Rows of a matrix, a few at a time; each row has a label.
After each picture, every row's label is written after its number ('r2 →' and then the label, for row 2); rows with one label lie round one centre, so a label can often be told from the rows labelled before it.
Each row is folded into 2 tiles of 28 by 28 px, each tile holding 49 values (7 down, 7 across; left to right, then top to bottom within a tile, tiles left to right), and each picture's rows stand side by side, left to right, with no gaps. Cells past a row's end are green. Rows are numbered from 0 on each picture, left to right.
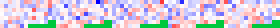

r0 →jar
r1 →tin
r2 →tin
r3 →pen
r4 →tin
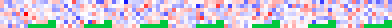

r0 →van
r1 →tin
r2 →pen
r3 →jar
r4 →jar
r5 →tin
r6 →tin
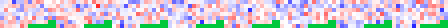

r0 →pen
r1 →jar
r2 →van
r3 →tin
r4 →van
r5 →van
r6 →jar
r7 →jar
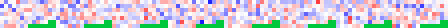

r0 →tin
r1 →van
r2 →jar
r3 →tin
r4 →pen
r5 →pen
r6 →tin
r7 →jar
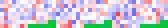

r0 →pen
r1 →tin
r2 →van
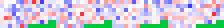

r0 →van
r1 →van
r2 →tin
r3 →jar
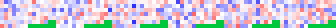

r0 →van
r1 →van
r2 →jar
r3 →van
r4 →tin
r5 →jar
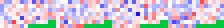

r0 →tin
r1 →pen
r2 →pen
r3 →van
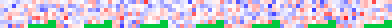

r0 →van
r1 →van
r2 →van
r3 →van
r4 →pen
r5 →tin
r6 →van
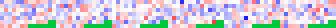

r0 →pen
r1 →tin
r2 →jar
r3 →pen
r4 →tin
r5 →jar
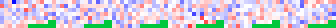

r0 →pen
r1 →tin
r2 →van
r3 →pen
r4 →van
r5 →pen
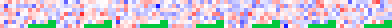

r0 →jar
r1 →van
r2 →pen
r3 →tin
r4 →van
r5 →jar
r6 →pen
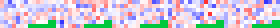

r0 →van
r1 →jar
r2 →tin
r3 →pen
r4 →tin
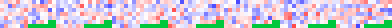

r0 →tin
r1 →van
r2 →van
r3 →pen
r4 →pen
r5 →van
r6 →jar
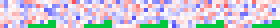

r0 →jar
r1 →tin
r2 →tin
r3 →jar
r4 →jar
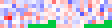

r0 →van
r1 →pen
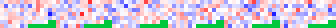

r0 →jar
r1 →van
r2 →van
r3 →jar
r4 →jar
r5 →jar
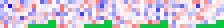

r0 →tin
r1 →pen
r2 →pen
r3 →jar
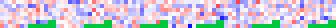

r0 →jar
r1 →pen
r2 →pen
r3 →jar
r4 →van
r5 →tin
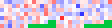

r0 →van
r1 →pen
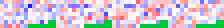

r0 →jar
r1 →jar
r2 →jar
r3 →tin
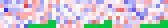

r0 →van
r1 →tin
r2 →pen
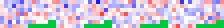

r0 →van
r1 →tin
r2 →jar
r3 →pen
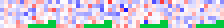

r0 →pen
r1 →pen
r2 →tin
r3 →tin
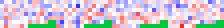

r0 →pen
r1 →jar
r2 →van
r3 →tin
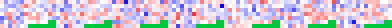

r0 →van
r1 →van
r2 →pen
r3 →van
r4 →pen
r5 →van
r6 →jar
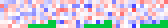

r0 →pen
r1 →jar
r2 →jar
